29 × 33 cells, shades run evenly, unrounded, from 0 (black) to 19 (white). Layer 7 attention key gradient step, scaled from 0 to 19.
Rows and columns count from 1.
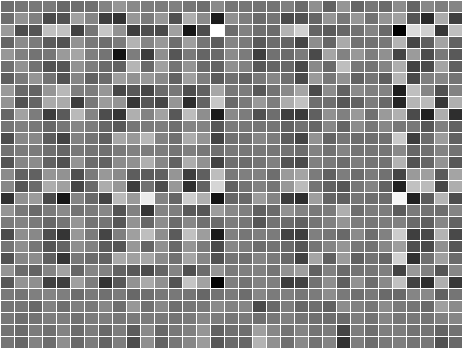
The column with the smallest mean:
16
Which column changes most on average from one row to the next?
29
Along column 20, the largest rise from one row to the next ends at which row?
7
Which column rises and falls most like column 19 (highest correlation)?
20
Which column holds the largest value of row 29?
19
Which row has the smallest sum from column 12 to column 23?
10
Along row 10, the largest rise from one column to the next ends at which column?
32
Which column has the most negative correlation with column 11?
1
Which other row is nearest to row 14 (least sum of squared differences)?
12
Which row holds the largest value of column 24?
5
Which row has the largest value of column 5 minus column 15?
3
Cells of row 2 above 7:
22
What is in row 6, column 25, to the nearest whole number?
14
